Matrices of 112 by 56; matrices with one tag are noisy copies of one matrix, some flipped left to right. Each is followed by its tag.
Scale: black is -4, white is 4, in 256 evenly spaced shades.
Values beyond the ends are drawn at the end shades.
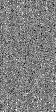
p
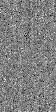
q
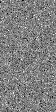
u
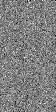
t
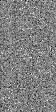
t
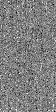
p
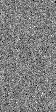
u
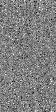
q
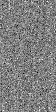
p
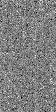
q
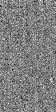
q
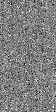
p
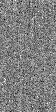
q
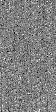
p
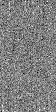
p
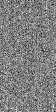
p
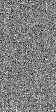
p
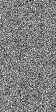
t
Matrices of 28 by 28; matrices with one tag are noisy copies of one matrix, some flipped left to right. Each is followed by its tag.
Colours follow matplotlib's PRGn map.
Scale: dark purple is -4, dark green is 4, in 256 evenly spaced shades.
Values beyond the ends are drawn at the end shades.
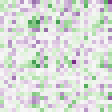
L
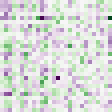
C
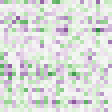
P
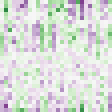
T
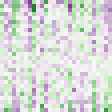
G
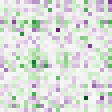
L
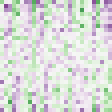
G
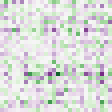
P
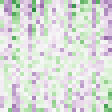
G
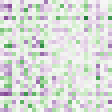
C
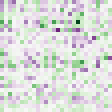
L
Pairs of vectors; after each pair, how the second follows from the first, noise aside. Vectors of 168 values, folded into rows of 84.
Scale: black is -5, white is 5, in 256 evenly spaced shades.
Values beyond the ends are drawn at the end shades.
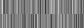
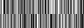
scaled up.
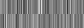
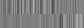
wrapped around, partly zeroed.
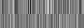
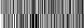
wrapped around, negated, scaled up.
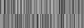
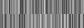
reversed.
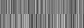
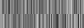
shuffled.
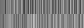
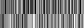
scaled up.
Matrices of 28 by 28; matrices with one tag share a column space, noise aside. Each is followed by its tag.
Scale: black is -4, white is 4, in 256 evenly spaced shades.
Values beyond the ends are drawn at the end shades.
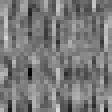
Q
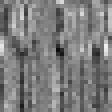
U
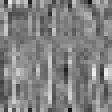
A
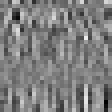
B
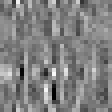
A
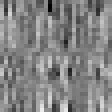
Q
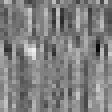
U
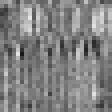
U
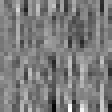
Q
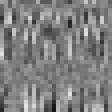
B
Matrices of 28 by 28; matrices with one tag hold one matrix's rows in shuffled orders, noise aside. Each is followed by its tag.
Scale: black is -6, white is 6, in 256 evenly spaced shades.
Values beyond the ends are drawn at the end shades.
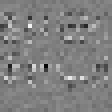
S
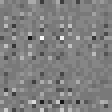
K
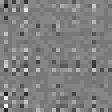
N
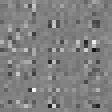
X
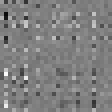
N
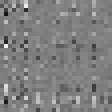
N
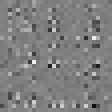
X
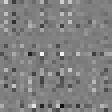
K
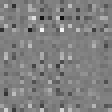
K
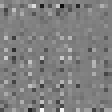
K
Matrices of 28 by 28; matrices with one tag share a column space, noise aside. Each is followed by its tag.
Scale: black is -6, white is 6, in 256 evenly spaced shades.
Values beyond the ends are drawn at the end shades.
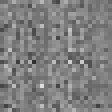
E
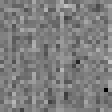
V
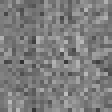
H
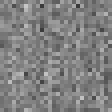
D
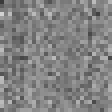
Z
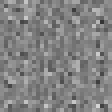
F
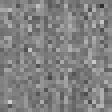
V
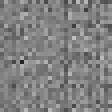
E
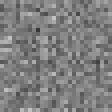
H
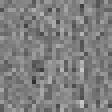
F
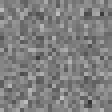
Z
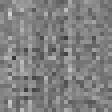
Z
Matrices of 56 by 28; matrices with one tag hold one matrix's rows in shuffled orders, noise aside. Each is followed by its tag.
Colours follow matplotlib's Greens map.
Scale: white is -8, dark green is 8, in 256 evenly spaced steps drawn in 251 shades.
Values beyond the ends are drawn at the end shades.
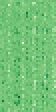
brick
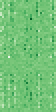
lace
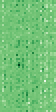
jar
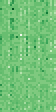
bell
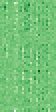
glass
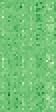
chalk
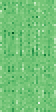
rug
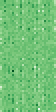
rug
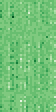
bell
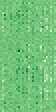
jar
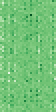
lace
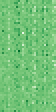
brick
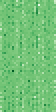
rug
